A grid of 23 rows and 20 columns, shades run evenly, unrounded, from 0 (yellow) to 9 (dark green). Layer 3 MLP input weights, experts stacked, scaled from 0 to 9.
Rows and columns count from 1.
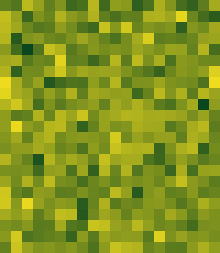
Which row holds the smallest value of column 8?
11
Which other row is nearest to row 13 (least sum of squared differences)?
23
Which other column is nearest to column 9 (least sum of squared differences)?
16
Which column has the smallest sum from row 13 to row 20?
1
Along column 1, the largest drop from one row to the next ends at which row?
2
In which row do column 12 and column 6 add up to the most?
8
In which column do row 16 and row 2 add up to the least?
17
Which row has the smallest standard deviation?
13
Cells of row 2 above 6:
4
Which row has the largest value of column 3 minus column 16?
5
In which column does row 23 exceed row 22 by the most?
15
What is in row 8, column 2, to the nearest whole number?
3
